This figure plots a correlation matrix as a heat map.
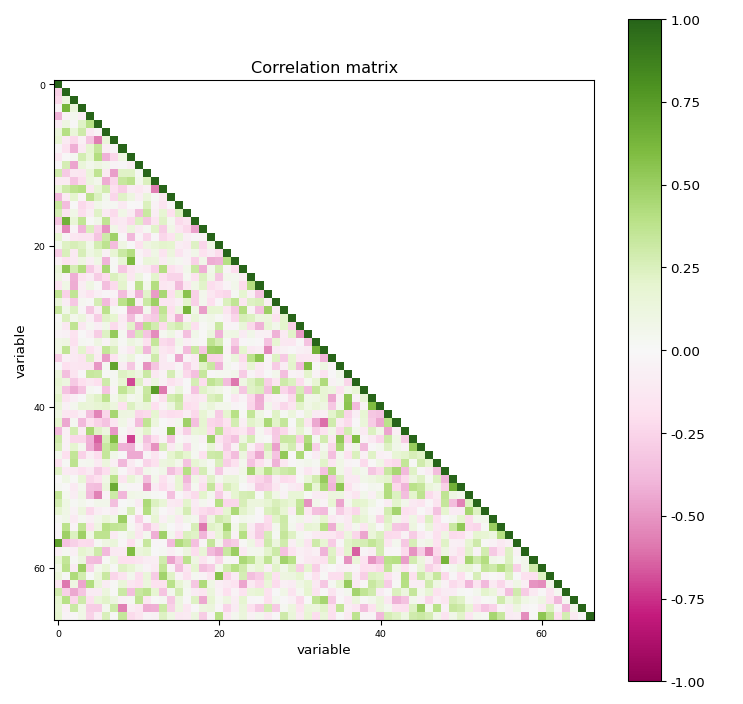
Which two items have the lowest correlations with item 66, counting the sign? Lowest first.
58, 40
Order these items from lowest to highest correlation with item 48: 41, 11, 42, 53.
11, 53, 41, 42
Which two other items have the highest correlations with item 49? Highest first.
50, 33
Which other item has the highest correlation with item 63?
37
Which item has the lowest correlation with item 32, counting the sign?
42
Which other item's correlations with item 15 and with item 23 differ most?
1
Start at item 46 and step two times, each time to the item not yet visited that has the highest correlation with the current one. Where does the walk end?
16
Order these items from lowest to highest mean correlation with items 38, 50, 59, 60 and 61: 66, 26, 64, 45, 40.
40, 26, 64, 45, 66
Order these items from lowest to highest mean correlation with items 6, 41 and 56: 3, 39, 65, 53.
65, 39, 53, 3
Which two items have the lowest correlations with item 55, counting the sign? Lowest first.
18, 34
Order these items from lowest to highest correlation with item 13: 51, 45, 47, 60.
51, 47, 45, 60
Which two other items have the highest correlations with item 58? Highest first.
9, 22
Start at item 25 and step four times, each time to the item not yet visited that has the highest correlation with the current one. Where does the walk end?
36
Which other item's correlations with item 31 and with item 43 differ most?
7
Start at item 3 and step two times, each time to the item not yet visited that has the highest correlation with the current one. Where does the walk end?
17
